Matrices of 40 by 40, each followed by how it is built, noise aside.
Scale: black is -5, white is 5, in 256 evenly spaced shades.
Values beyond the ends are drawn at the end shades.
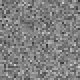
noise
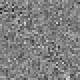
banded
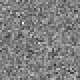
banded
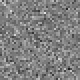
diagonal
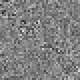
block diagonal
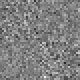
block diagonal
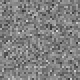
noise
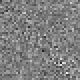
banded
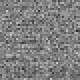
blocks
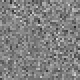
upper triangular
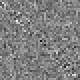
banded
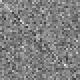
diagonal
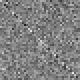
diagonal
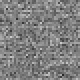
blocks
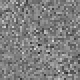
block diagonal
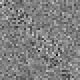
banded
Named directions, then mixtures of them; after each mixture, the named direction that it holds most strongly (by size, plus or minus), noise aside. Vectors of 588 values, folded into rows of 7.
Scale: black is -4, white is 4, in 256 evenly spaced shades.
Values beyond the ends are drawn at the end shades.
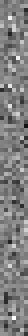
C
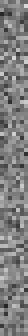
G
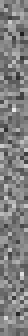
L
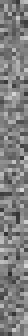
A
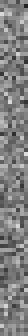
G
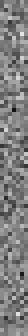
L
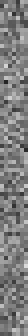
A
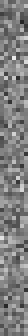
G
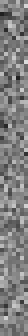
G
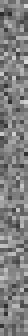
G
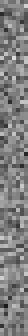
G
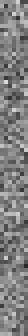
A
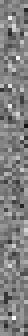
C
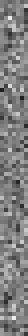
C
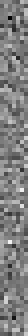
C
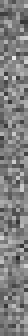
G
